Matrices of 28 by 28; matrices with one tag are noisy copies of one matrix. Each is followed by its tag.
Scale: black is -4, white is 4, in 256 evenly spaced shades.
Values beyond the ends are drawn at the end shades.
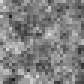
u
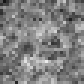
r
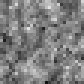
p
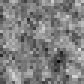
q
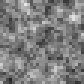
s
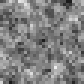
s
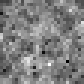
r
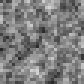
p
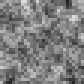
s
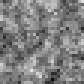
p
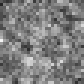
r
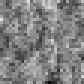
p
